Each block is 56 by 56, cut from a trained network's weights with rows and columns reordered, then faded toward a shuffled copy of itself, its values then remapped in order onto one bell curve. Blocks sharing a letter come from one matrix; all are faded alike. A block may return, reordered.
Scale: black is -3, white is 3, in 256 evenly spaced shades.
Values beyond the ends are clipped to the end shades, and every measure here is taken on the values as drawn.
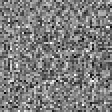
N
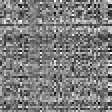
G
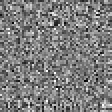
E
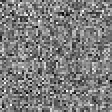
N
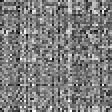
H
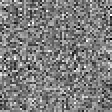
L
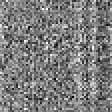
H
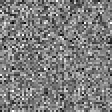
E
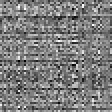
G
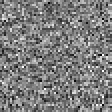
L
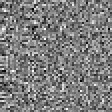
L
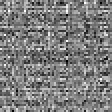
G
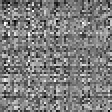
G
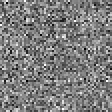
E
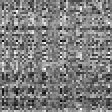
G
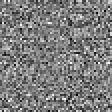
N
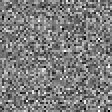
L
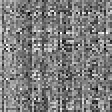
H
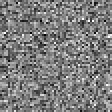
E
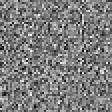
L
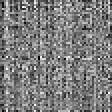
H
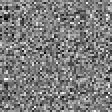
L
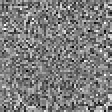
E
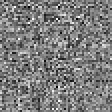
E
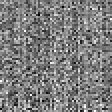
H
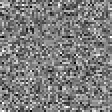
E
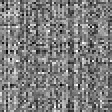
H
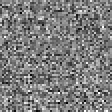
N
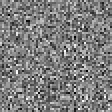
L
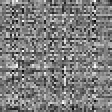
G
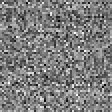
N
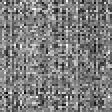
H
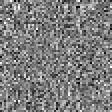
L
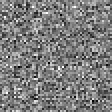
N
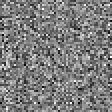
E
